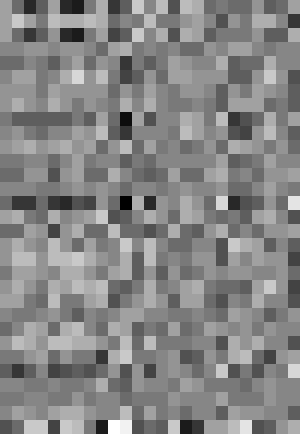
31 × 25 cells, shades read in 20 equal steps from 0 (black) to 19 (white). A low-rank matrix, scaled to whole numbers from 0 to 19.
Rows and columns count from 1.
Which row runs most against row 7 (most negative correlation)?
27
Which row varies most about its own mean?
31
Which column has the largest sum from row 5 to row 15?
23
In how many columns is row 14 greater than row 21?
7
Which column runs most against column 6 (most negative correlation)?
12
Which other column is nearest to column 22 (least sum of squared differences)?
1
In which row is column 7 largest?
6
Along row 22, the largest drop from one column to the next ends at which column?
10
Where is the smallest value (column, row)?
11, 15
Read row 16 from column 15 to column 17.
8 13 12
